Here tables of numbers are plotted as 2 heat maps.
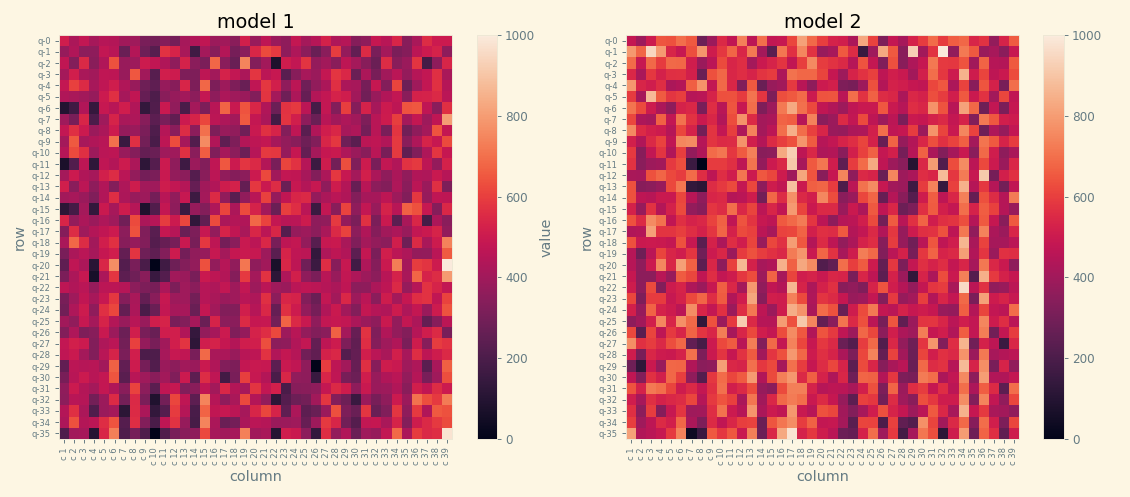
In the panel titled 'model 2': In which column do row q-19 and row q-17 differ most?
c 3
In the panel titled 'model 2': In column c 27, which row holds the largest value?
q-12
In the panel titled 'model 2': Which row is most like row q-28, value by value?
q-32
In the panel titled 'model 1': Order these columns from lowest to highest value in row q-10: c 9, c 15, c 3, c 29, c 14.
c 9, c 14, c 29, c 3, c 15
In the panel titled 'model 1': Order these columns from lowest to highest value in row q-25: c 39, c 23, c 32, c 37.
c 37, c 32, c 39, c 23
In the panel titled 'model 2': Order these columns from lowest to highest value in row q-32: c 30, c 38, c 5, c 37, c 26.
c 26, c 38, c 37, c 5, c 30
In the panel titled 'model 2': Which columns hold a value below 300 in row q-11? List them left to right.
c 7, c 8, c 22, c 29, c 32
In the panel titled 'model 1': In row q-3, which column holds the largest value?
c 8
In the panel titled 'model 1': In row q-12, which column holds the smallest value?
c 14
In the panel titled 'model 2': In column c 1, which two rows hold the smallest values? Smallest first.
q-29, q-25
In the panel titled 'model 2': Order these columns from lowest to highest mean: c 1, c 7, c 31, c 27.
c 7, c 27, c 1, c 31
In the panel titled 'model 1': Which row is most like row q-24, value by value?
q-23
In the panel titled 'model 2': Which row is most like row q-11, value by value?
q-13
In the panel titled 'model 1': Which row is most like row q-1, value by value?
q-26
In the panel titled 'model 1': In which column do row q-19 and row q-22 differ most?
c 26
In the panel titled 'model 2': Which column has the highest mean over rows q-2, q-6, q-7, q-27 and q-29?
c 34
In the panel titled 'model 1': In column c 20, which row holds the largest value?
q-16
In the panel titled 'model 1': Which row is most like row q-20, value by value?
q-35
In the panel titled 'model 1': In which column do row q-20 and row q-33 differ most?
c 22
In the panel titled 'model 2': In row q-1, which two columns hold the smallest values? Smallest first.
c 24, c 15
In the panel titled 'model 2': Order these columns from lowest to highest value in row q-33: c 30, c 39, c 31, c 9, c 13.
c 39, c 30, c 9, c 31, c 13
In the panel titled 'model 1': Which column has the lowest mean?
c 10
